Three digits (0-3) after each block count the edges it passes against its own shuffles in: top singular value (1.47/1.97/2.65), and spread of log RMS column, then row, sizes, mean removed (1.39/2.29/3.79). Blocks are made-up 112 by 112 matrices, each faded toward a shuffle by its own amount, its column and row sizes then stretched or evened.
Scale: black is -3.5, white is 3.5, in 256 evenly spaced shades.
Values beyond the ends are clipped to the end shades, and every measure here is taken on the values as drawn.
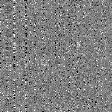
2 2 0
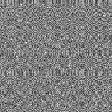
3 1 0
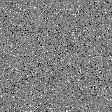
0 0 1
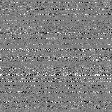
1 0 3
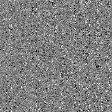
0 2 0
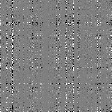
2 3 2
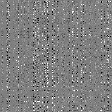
1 3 2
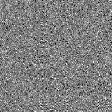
2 1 0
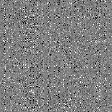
2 2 1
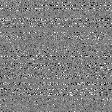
1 0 3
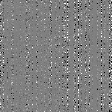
2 3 1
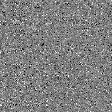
1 1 1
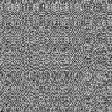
3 0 1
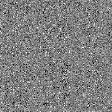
0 2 1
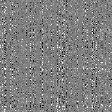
2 3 1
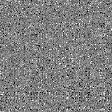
2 1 1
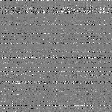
2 1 3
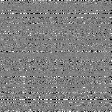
2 1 3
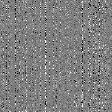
2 3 1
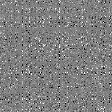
2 2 2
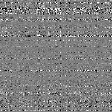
1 2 3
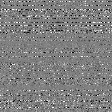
1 0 3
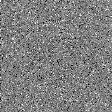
0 1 0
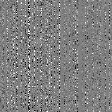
0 3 0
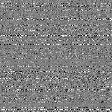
2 0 3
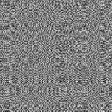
3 1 2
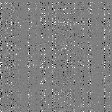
2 3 2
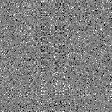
2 1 0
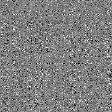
0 2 2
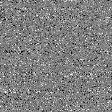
1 0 2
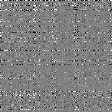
1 2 3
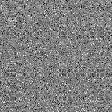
2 0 0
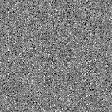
2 1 0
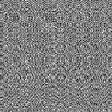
3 1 1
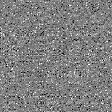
2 0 1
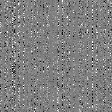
1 3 1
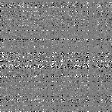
1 2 3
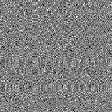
3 0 1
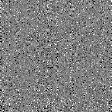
1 2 1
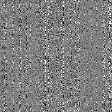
1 3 1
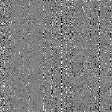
2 3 1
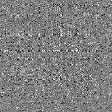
2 1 2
